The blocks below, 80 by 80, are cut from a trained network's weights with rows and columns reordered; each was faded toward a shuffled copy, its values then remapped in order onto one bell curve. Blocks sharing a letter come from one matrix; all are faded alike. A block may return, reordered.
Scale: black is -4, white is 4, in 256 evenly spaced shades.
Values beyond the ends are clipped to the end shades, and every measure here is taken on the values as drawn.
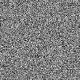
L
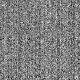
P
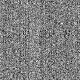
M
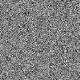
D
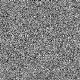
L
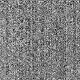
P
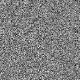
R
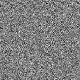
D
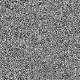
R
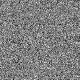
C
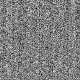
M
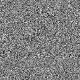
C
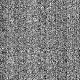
P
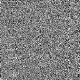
D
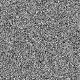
C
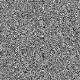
R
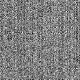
P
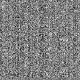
P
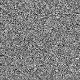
L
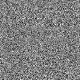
L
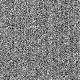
M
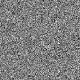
D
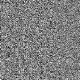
R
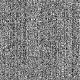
P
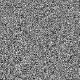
D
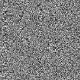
D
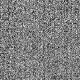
M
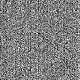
M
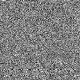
L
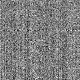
P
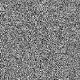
D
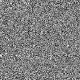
L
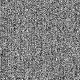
M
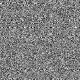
L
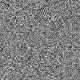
L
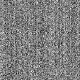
P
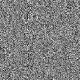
D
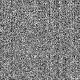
M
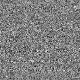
L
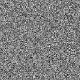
D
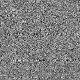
L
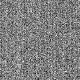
M
